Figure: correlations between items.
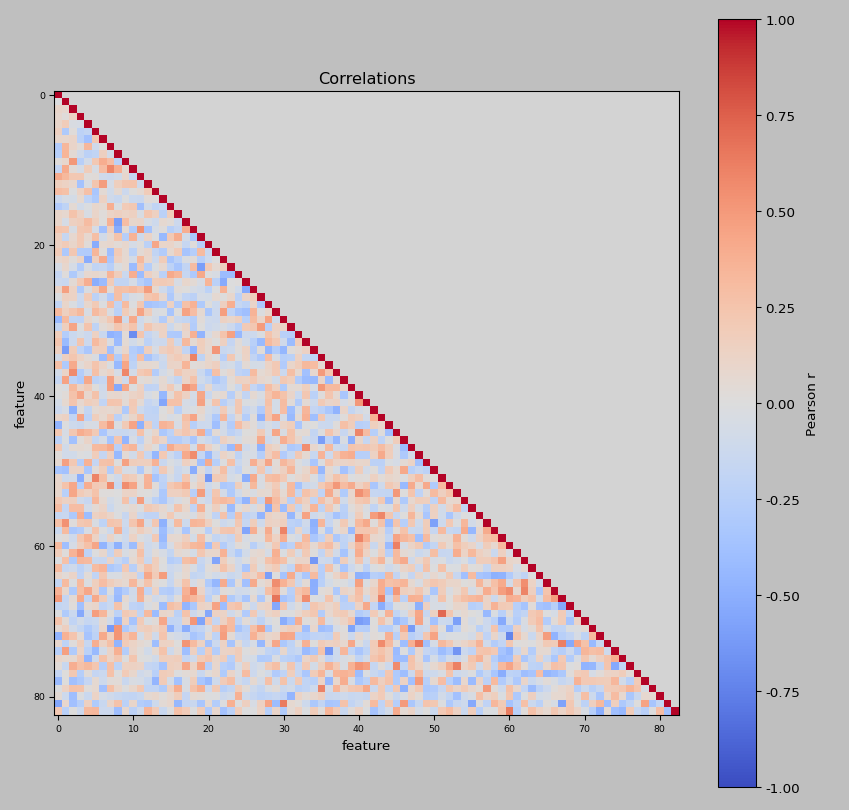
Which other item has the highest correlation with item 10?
7
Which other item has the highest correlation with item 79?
35
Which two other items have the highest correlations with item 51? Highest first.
69, 5
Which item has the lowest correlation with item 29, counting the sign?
68
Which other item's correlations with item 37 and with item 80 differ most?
2
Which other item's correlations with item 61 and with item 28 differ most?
55
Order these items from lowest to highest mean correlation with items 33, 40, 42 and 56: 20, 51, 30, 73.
20, 51, 30, 73
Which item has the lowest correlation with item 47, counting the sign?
71
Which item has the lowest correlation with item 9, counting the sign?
46
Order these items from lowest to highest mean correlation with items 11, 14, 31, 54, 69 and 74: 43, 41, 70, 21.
41, 21, 43, 70
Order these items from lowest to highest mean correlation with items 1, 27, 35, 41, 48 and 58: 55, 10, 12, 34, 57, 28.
34, 55, 12, 10, 28, 57
